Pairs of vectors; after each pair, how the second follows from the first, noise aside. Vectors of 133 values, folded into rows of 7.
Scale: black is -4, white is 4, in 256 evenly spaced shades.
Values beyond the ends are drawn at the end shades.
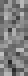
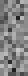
sign-scrambled.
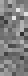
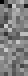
wrapped around, negated.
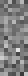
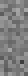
wrapped around, negated, shrunk.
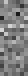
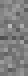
wrapped around, negated, shrunk.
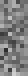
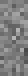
wrapped around, negated, shrunk.
